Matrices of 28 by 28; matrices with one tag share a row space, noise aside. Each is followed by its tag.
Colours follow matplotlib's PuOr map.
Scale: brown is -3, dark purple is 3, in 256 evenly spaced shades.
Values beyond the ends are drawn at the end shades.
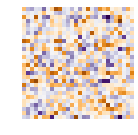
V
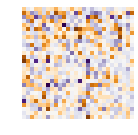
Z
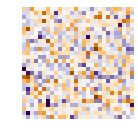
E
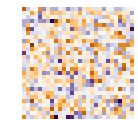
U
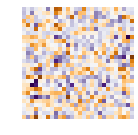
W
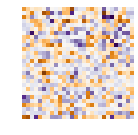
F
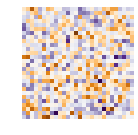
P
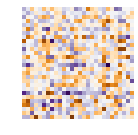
F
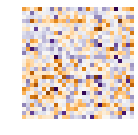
U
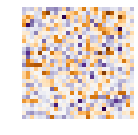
V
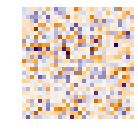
W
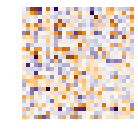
W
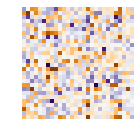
Z
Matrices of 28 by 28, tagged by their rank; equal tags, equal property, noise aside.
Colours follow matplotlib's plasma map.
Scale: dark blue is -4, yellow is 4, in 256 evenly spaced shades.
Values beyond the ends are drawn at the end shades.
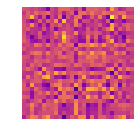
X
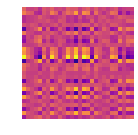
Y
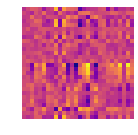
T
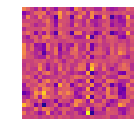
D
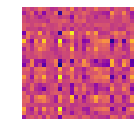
T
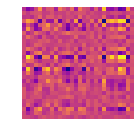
T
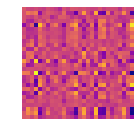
T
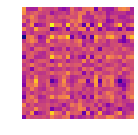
D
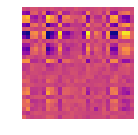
Y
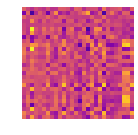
D
